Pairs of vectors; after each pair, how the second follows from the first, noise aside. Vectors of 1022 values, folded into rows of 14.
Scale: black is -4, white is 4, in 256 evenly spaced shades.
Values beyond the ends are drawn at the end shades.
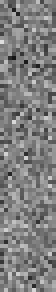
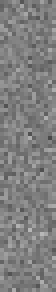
reversed, negated, shrunk.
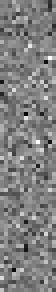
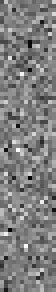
reversed.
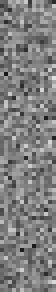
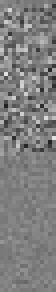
negated, partly zeroed.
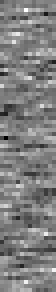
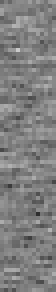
wrapped around, negated, shrunk.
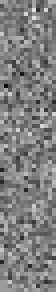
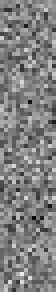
reversed.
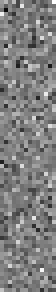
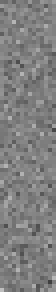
reversed, shrunk.
